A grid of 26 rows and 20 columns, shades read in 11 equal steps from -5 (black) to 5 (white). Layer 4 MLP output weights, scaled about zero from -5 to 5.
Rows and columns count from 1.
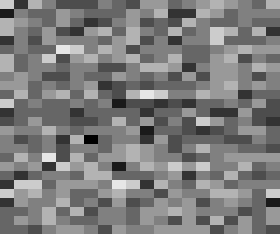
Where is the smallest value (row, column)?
16, 7
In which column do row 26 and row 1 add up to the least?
2
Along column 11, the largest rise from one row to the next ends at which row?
11
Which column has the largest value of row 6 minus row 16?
5
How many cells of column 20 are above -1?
13
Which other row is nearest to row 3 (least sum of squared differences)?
9
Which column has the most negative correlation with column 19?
14
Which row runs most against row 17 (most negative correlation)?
6
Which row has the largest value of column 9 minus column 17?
21
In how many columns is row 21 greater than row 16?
14
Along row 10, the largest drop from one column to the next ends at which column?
8
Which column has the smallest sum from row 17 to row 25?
19
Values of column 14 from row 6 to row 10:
-1 -1 -3 1 -1
